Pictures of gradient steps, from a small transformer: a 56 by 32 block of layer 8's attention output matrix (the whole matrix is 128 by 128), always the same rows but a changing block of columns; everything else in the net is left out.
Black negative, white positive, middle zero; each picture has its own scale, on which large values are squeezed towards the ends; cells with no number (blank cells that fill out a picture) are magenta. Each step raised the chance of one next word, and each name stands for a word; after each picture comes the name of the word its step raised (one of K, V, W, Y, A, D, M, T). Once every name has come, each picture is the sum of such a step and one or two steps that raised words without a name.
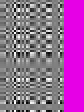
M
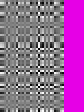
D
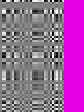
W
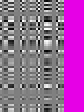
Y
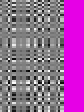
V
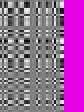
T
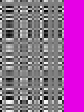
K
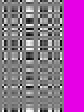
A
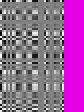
W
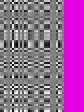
D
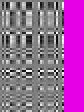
T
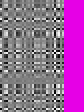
K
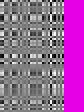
W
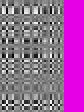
T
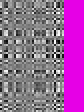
T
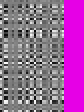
K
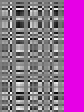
K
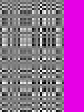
V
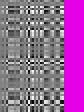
K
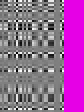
Y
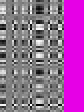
Y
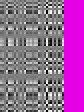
V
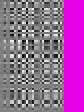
T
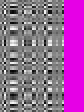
V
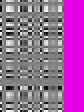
A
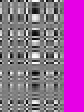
W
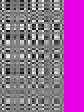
Y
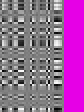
V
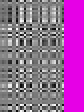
Y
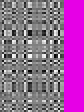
T
